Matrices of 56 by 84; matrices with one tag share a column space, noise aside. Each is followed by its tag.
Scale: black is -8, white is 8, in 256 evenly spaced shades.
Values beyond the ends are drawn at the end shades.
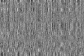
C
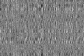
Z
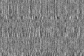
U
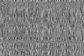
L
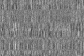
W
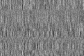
W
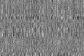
U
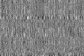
U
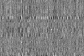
U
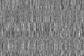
W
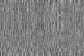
C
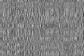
L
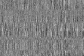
W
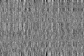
C
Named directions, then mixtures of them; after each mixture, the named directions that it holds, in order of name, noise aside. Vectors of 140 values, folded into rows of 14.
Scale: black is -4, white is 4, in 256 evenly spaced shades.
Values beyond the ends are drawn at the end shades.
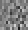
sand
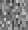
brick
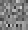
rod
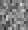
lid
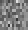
brick, rod.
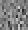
brick, rod, sand.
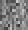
brick, lid, rod.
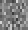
brick, rod, sand.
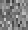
brick.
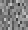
brick.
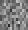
brick, lid, rod.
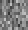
brick.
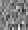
lid, rod, sand.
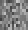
brick, lid, rod.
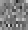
rod.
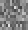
brick, rod.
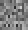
rod.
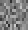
lid, rod, sand.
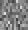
brick, rod, sand.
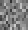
lid, rod, sand.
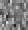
brick, lid, sand.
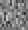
brick, lid.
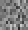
sand.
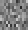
rod, sand.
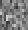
brick, lid, sand.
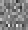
rod.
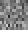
rod.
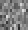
lid, sand.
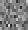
rod, sand.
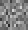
lid, rod.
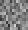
lid, rod, sand.
